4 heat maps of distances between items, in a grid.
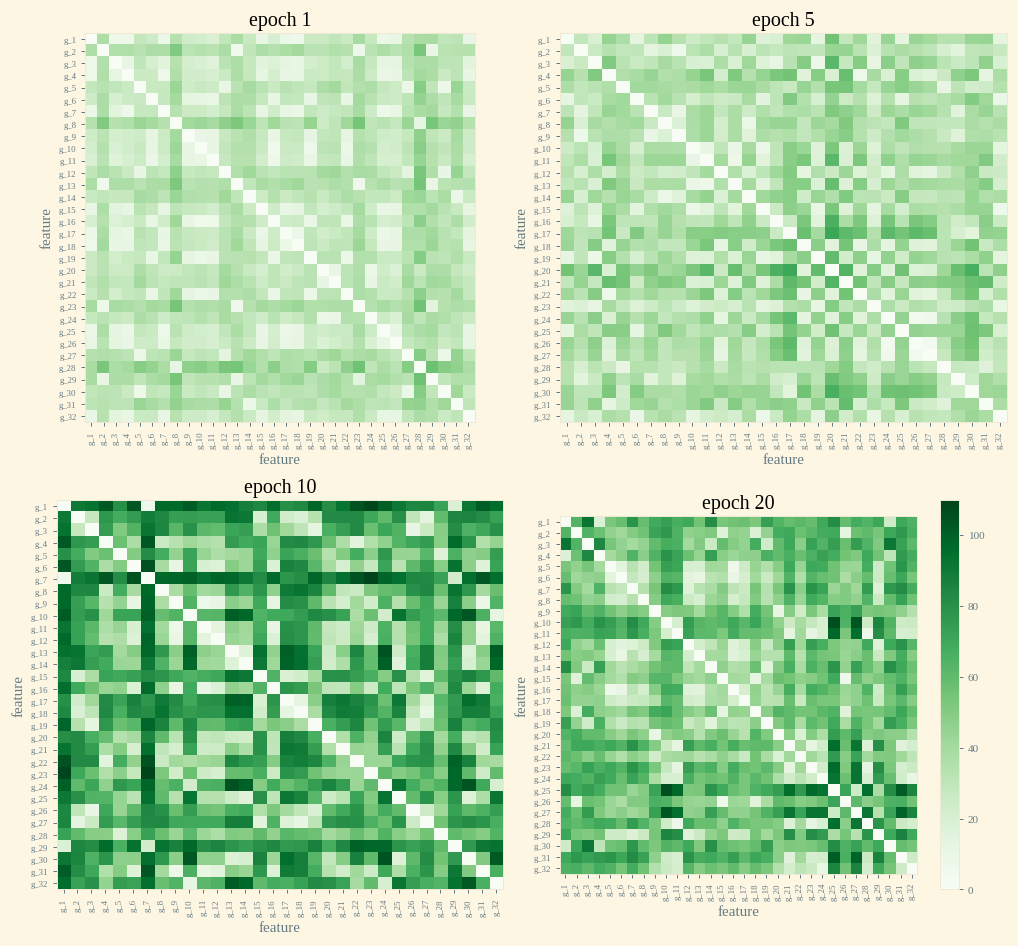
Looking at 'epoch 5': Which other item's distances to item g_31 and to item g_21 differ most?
g_4
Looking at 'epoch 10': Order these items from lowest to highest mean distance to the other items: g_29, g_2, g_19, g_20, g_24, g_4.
g_20, g_4, g_19, g_2, g_24, g_29
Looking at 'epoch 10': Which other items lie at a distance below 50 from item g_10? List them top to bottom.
g_4, g_22, g_24, g_32
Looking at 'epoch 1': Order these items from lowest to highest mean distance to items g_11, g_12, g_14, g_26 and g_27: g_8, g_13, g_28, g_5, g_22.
g_5, g_22, g_13, g_8, g_28
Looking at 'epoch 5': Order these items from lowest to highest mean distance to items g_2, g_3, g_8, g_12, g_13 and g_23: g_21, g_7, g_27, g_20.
g_7, g_27, g_21, g_20
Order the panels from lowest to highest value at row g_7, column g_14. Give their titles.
epoch 5, epoch 1, epoch 20, epoch 10
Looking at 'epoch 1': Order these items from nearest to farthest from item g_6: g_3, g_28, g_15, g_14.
g_3, g_15, g_14, g_28
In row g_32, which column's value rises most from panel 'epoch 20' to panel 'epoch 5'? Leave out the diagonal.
g_24
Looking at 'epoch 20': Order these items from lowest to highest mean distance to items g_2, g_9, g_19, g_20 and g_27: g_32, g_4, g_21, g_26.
g_26, g_32, g_4, g_21
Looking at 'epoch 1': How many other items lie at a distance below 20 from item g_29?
3
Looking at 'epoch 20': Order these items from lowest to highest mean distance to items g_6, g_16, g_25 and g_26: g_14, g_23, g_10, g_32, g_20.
g_14, g_20, g_32, g_23, g_10
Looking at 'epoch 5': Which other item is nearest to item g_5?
g_28
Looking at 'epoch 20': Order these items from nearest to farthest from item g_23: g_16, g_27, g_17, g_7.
g_17, g_16, g_7, g_27
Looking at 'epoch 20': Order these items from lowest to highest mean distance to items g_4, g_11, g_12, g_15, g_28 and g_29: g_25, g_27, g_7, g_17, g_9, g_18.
g_17, g_18, g_7, g_9, g_27, g_25
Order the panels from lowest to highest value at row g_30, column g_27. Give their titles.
epoch 1, epoch 5, epoch 20, epoch 10
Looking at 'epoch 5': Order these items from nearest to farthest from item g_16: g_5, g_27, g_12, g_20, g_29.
g_29, g_5, g_12, g_27, g_20
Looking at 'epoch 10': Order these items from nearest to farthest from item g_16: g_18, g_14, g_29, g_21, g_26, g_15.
g_21, g_14, g_26, g_15, g_18, g_29
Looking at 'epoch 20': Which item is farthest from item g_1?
g_3
